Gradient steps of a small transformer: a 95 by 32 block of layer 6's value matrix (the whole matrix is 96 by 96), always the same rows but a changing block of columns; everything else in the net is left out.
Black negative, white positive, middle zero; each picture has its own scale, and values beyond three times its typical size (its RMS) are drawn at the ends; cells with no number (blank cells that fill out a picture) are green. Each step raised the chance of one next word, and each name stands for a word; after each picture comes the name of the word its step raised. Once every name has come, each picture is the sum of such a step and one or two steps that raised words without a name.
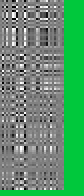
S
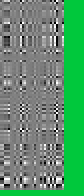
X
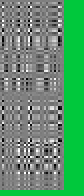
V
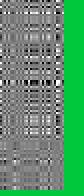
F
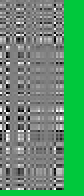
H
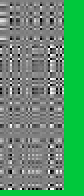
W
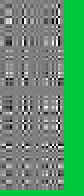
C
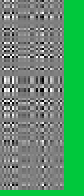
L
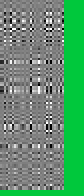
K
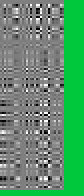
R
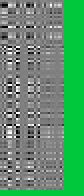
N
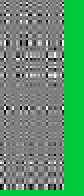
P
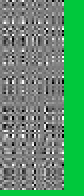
H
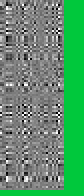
R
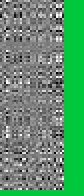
H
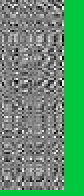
F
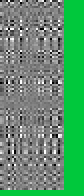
V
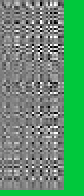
N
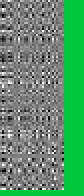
H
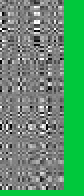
K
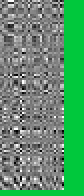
X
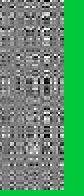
S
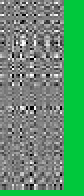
P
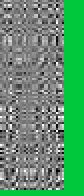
H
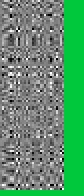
P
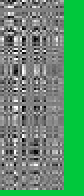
V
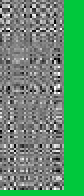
K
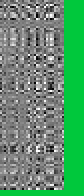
S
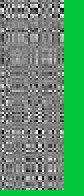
R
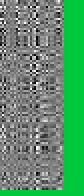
S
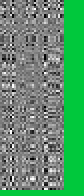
H
